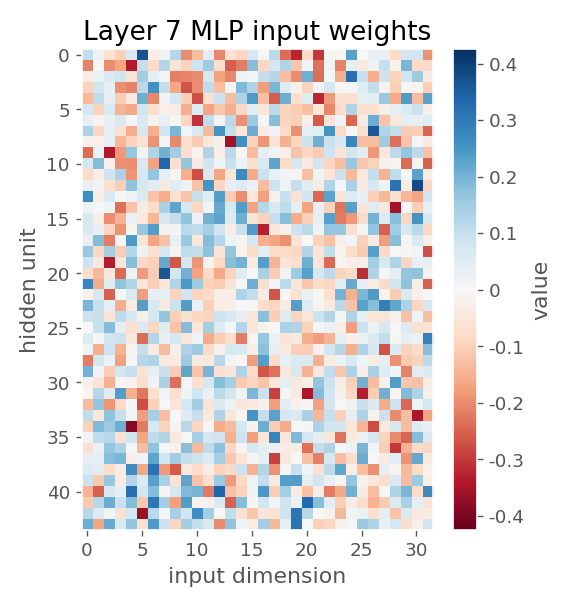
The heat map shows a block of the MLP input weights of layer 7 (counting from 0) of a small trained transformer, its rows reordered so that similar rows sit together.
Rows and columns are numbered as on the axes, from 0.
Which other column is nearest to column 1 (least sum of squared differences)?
11
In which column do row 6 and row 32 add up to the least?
21
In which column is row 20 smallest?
25
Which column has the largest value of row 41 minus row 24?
20
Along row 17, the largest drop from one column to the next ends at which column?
2
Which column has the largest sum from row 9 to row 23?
9
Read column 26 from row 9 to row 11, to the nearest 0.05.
-0.2 -0.1 0.1
